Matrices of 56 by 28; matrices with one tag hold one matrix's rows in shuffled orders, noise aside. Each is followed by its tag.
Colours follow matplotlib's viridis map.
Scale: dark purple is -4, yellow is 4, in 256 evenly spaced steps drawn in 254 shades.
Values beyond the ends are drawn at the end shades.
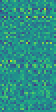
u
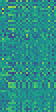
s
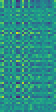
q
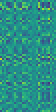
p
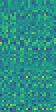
u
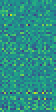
u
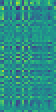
q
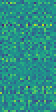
u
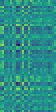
q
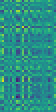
q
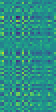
q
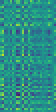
q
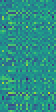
s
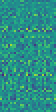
u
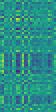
q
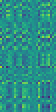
p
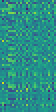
s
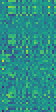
s
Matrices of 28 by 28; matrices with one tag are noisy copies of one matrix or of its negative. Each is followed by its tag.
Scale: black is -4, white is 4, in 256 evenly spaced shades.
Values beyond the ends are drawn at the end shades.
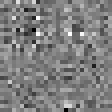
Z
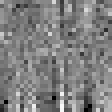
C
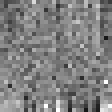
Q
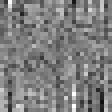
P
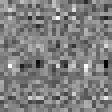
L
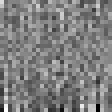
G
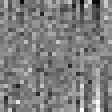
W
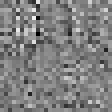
Z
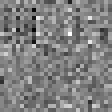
Z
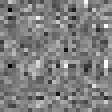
L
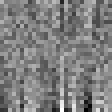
C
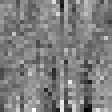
C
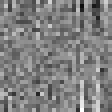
W
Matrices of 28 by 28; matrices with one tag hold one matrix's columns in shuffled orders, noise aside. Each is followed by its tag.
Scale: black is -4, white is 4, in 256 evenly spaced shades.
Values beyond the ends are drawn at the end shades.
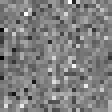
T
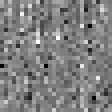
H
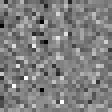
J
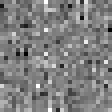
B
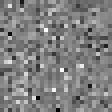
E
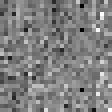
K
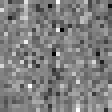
B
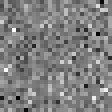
E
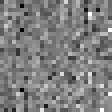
K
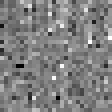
H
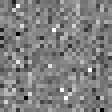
E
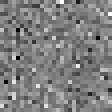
T
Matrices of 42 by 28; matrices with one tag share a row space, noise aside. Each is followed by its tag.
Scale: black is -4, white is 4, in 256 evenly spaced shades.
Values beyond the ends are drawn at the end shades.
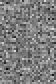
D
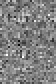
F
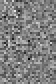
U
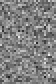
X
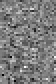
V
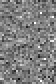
D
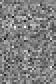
U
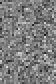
X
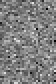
V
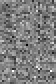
D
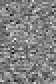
V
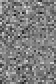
F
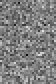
F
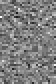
V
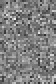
D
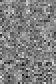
X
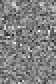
D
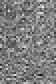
F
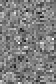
F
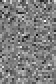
X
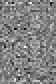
U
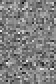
F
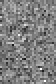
F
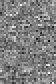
D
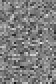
V
